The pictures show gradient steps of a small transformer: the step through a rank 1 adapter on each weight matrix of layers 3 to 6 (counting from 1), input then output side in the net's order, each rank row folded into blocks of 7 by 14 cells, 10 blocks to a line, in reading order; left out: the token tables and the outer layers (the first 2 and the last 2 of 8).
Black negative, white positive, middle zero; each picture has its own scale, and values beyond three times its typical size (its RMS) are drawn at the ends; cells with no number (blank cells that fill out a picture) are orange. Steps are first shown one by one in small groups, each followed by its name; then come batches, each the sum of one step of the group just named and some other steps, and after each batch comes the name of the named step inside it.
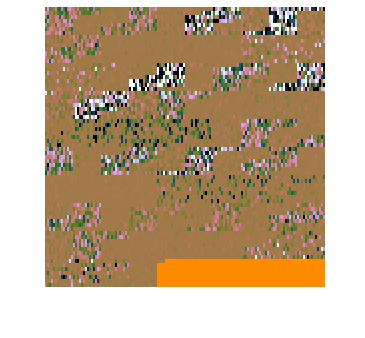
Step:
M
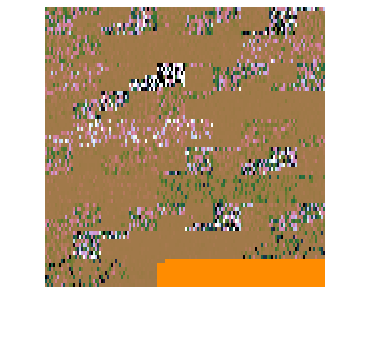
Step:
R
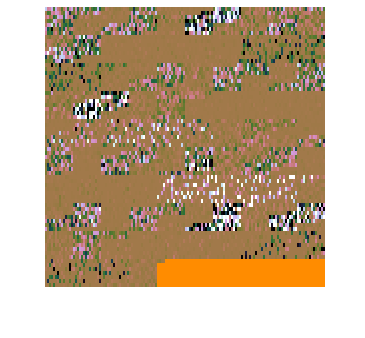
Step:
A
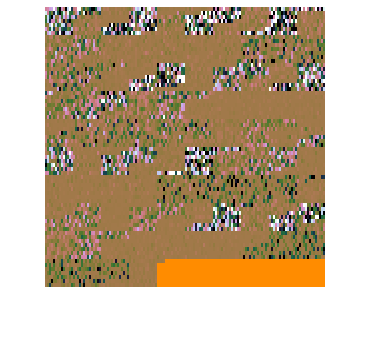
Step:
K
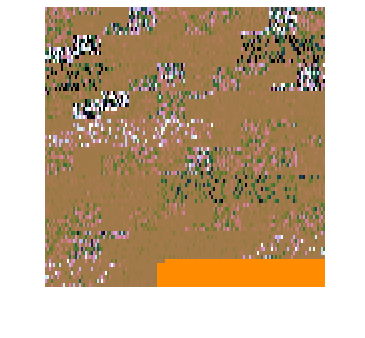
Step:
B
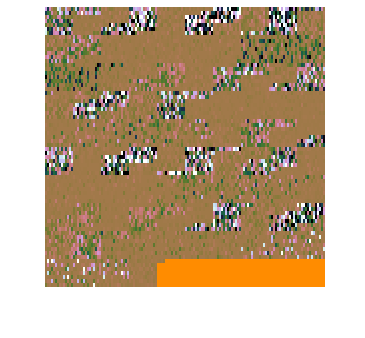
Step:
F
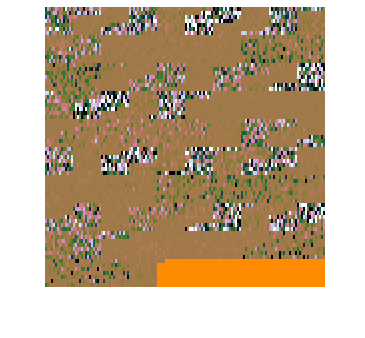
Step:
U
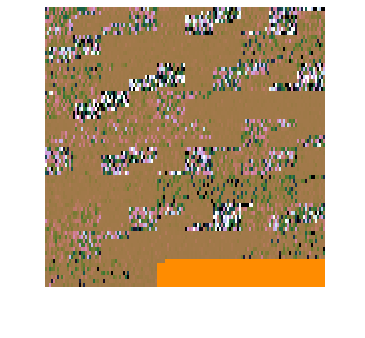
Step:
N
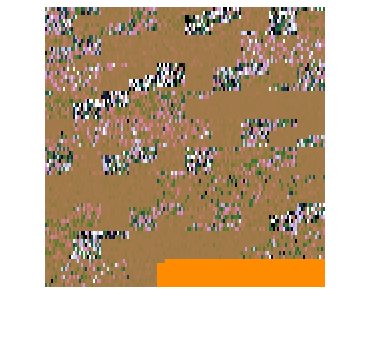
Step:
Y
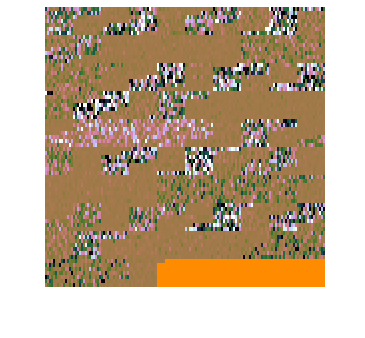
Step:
R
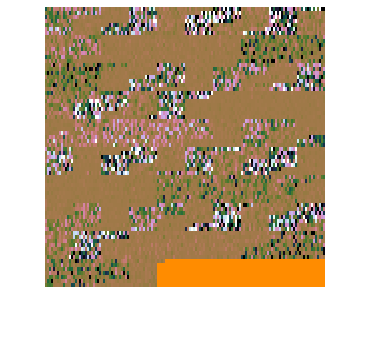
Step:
U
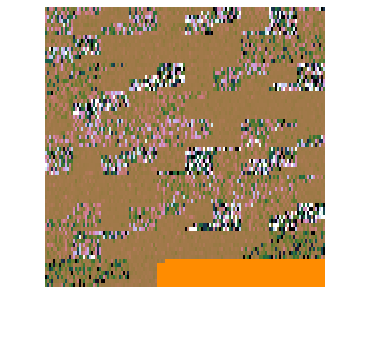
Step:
R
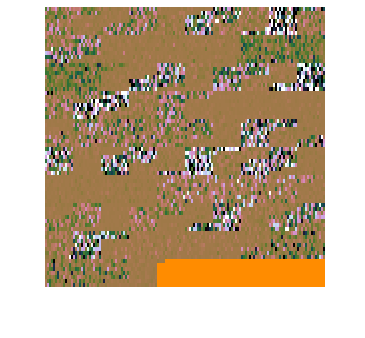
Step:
A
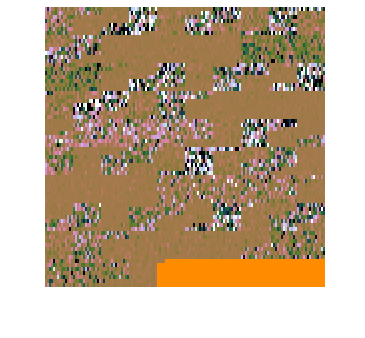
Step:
M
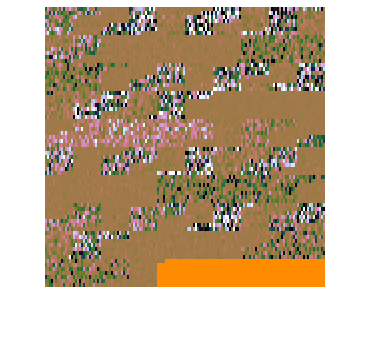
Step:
F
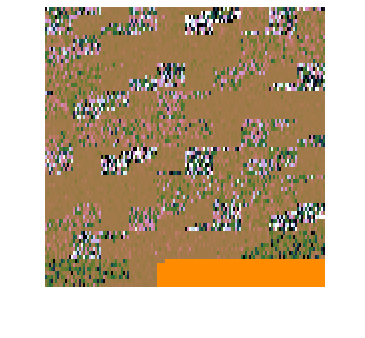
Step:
U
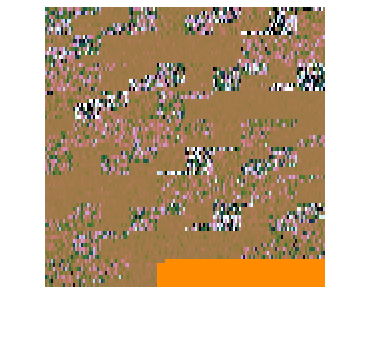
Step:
Y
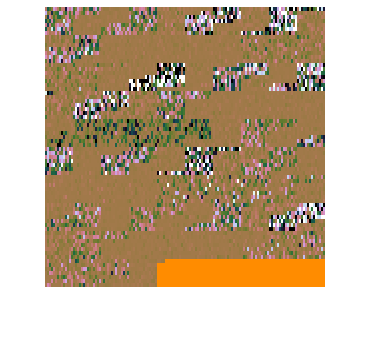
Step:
M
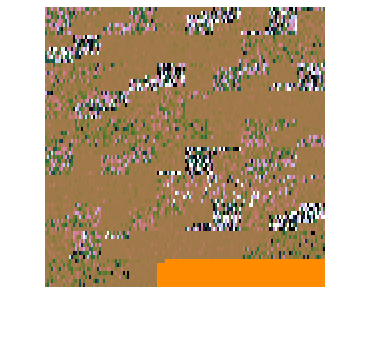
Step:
A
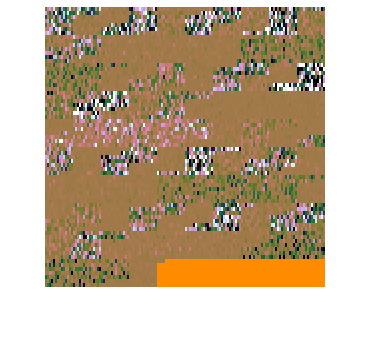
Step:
K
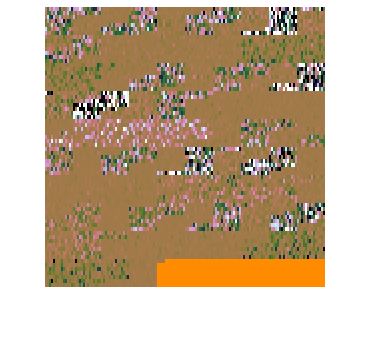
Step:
K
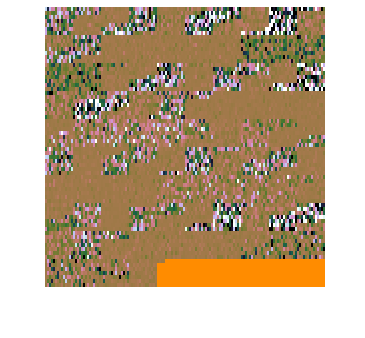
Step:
A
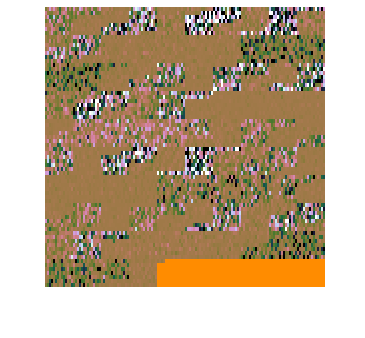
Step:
K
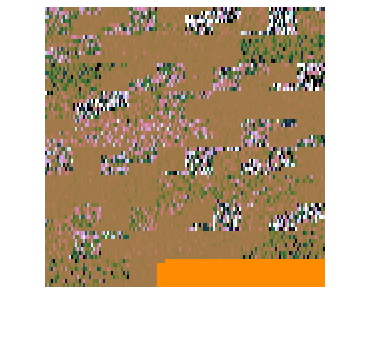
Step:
U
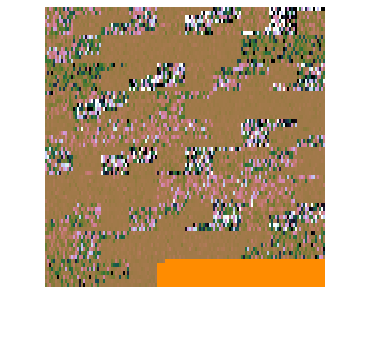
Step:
A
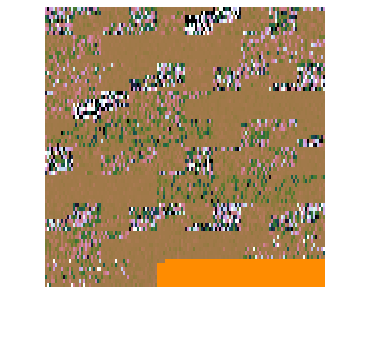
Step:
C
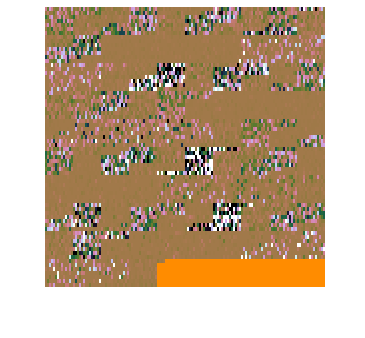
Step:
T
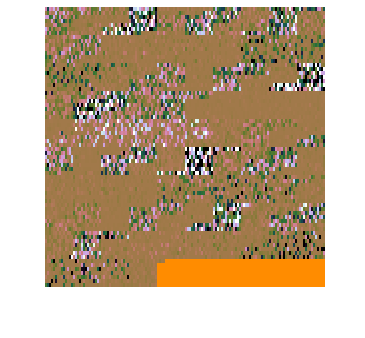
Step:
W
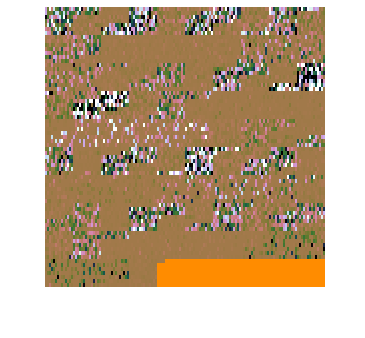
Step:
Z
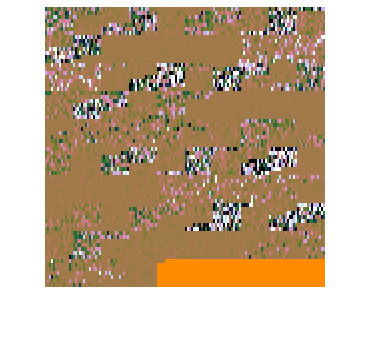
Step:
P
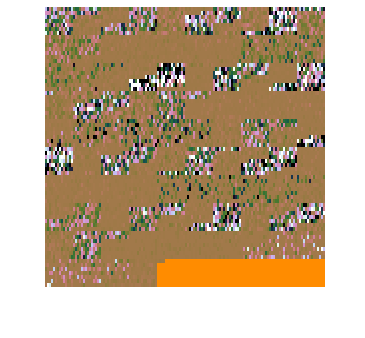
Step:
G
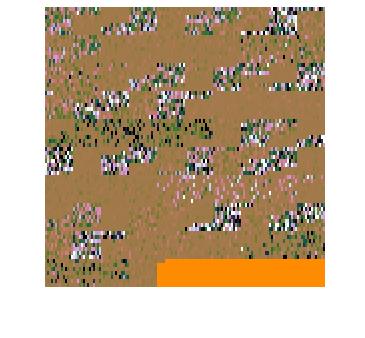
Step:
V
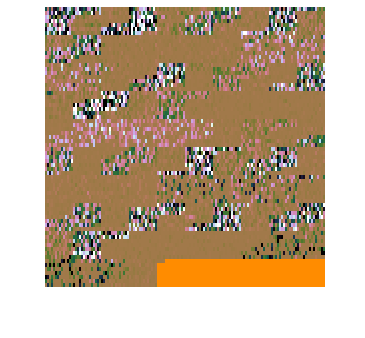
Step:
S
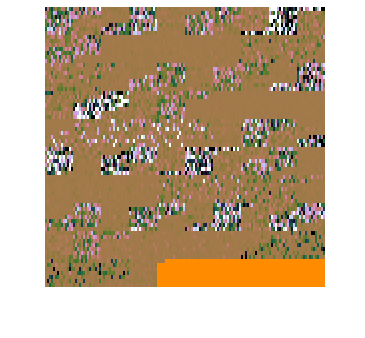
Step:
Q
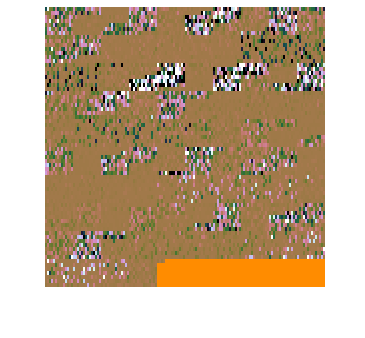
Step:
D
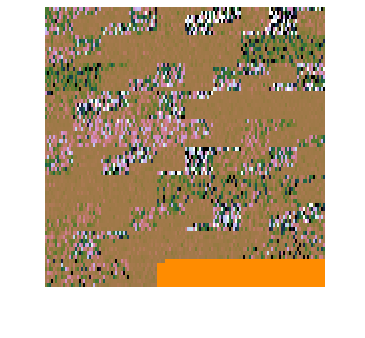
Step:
W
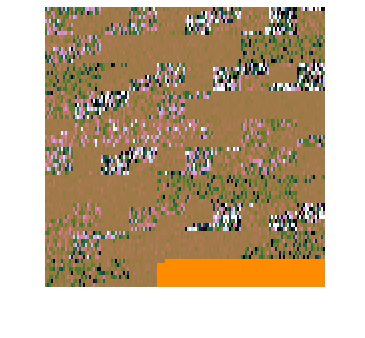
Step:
Q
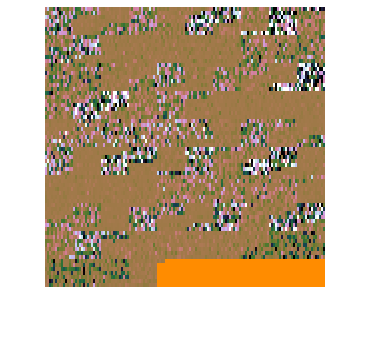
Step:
V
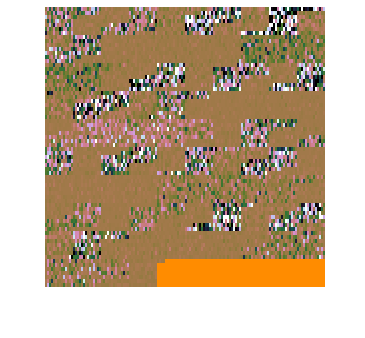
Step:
P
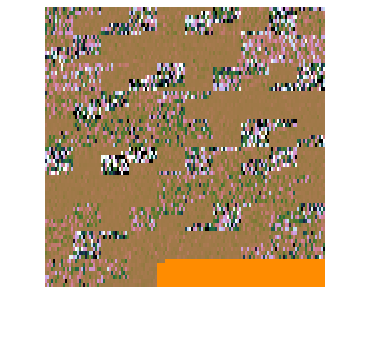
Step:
V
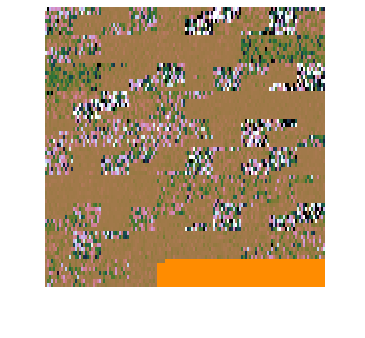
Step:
G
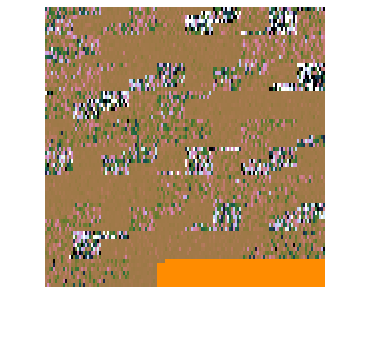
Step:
G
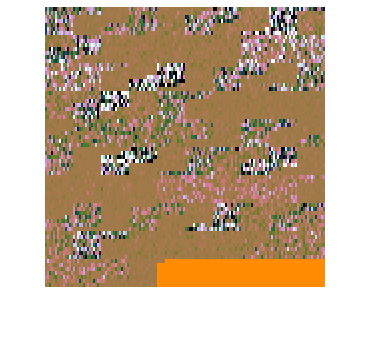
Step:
D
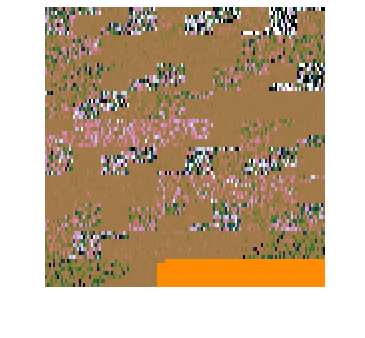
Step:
S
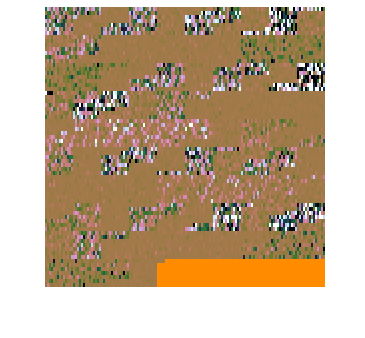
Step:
Z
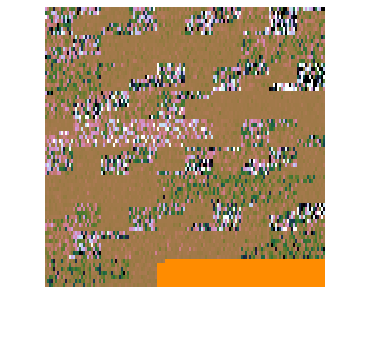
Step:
Q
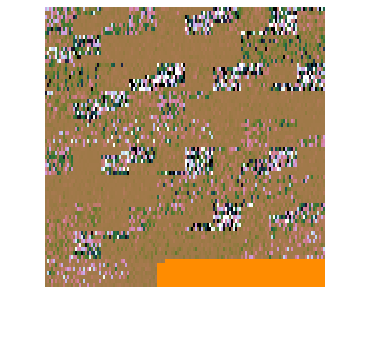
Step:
D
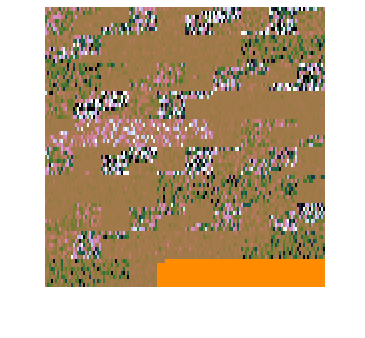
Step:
Z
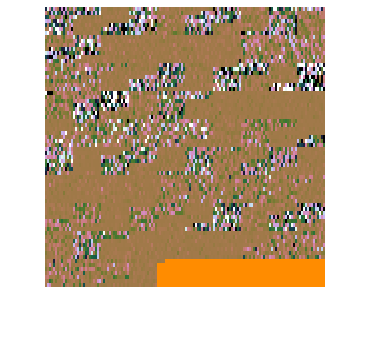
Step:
G
